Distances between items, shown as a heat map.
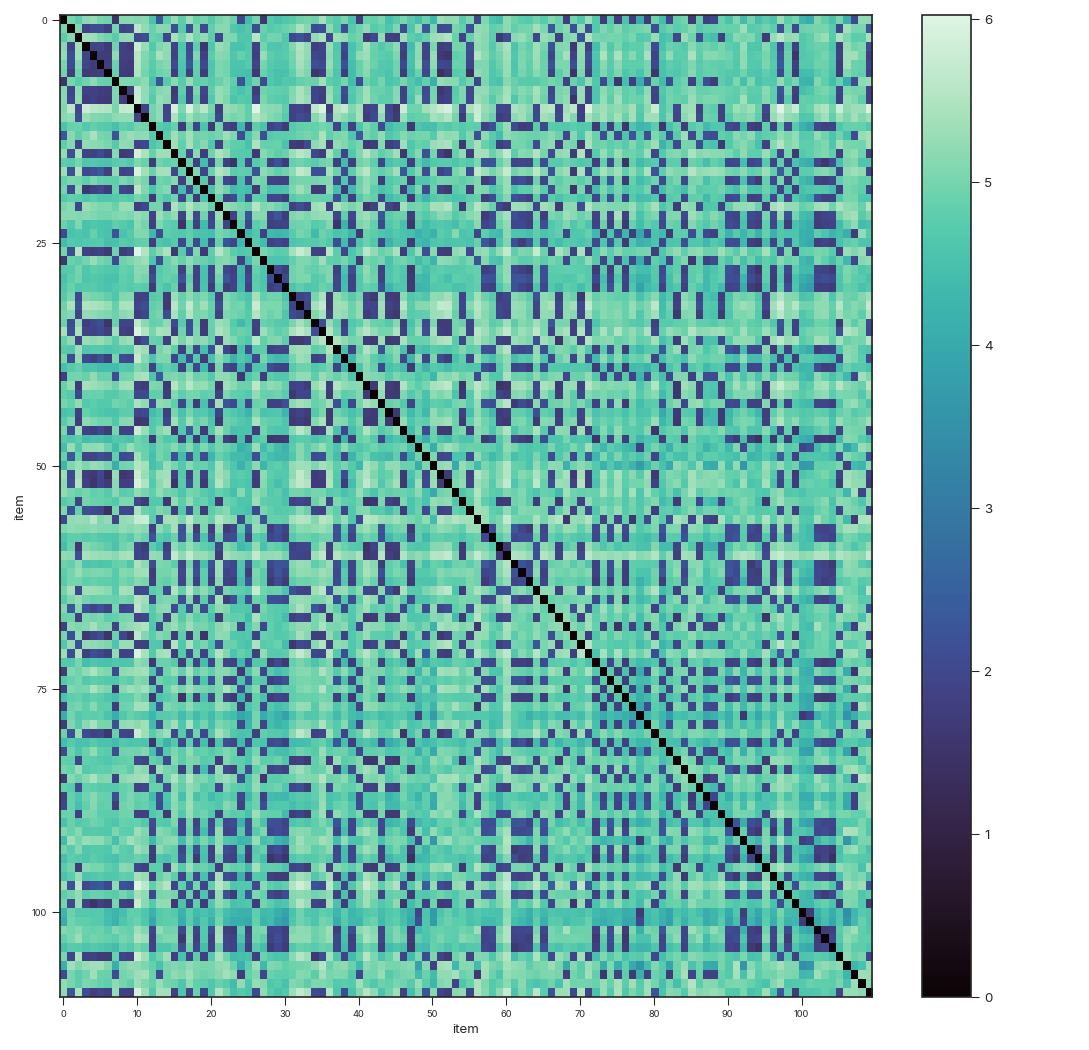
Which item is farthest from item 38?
10
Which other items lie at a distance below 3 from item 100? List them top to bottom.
48, 78, 92, 101
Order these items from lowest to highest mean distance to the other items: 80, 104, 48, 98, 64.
104, 98, 80, 64, 48
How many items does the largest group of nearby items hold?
34
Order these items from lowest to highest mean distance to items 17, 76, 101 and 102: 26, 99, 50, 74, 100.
74, 100, 99, 26, 50
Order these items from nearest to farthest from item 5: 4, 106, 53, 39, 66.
4, 66, 39, 53, 106
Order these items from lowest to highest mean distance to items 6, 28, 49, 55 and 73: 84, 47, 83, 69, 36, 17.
69, 17, 47, 84, 83, 36
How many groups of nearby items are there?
7
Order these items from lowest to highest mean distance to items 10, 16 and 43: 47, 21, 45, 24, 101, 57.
47, 57, 45, 21, 101, 24
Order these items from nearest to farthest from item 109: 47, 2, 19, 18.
19, 47, 18, 2
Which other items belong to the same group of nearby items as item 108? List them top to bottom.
53
